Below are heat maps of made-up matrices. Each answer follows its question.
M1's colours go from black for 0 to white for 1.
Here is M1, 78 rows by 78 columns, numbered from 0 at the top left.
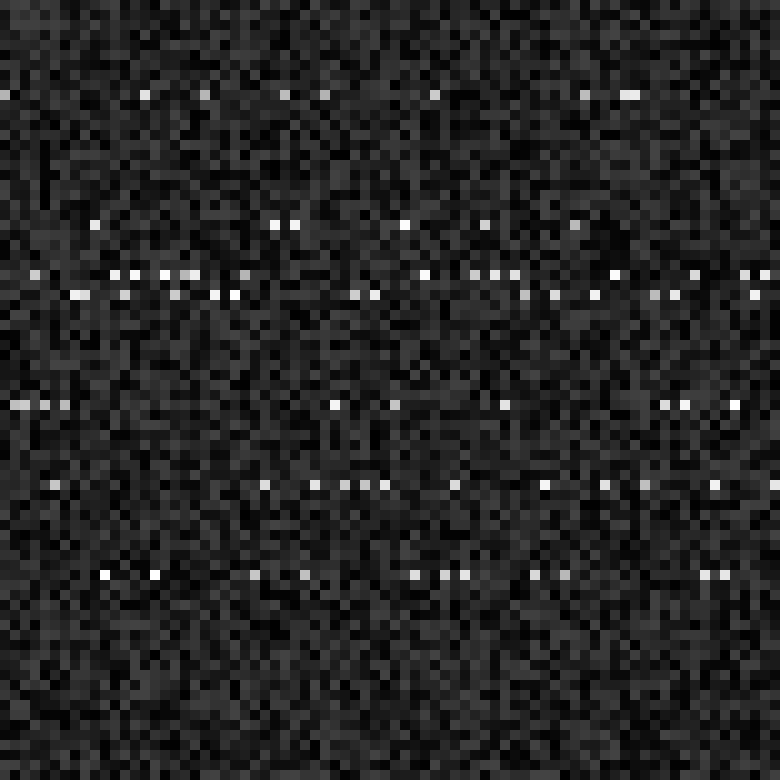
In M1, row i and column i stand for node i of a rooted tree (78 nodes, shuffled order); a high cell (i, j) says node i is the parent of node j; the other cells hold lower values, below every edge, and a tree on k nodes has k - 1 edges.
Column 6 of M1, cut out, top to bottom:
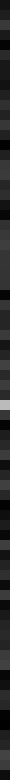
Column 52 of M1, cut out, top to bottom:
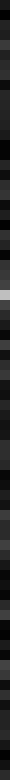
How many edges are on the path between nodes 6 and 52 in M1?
4
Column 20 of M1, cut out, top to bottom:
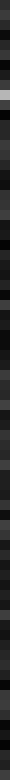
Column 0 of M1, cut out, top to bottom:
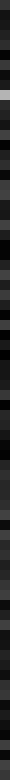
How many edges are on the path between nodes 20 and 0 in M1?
2
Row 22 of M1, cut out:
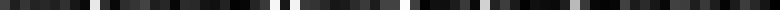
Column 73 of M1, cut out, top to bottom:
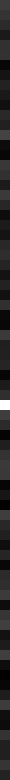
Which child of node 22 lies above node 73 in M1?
40
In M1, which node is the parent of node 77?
48
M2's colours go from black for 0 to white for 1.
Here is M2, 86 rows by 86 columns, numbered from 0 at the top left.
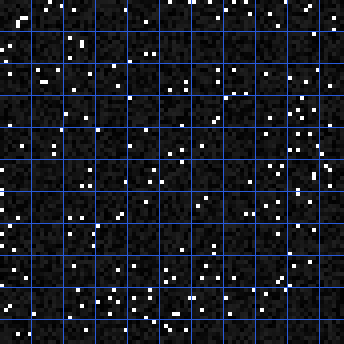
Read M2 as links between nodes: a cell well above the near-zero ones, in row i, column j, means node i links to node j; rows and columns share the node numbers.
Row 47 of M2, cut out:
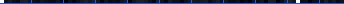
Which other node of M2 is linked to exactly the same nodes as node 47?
node 48
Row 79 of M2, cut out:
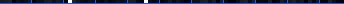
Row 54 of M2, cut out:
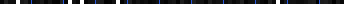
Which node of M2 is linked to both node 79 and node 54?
node 17
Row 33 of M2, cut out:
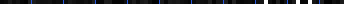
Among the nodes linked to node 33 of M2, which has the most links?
node 74
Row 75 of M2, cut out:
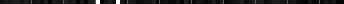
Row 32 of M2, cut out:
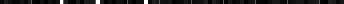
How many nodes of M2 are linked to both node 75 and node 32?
1
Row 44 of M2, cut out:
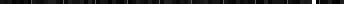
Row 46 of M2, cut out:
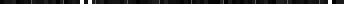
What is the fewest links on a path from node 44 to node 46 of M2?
6
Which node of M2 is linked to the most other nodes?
node 0
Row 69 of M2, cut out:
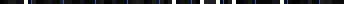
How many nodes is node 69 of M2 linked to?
6
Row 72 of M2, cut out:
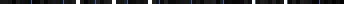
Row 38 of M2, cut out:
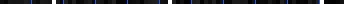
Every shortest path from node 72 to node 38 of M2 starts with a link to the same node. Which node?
node 71
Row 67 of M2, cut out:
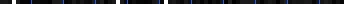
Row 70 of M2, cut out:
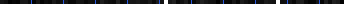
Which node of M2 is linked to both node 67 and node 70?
node 41
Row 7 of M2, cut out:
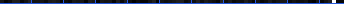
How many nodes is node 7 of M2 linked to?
1
